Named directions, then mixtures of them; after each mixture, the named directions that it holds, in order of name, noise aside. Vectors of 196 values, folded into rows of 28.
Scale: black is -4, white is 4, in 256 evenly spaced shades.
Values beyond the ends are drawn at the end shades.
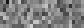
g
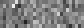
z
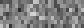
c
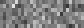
z.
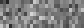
c, g.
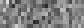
g, z.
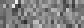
z.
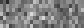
c, g.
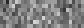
g, z.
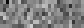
g.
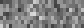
c.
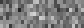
c.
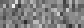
z.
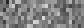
g, z.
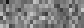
c, g.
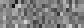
z.
